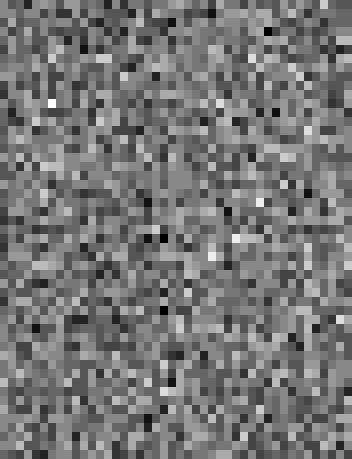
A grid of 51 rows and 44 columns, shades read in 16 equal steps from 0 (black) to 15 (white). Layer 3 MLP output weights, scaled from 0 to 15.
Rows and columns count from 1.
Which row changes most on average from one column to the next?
27
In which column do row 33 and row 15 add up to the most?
39
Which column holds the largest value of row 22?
6
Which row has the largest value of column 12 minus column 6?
51
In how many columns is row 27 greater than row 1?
22
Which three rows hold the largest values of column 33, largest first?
23, 46, 8
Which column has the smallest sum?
19
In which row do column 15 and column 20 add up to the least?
9
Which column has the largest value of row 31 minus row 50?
43
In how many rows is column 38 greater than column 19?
24
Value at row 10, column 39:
11
